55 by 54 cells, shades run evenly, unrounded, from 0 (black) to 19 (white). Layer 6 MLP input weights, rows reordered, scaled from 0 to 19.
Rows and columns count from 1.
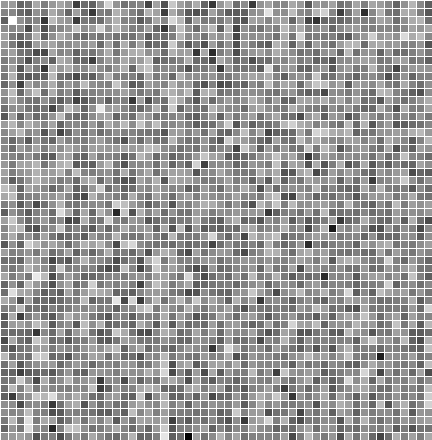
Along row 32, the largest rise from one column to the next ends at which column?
25
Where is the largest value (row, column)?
3, 2
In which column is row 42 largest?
15
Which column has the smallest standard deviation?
23
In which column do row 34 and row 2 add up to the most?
34
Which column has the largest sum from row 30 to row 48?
21
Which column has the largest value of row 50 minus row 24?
7
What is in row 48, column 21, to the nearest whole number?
12
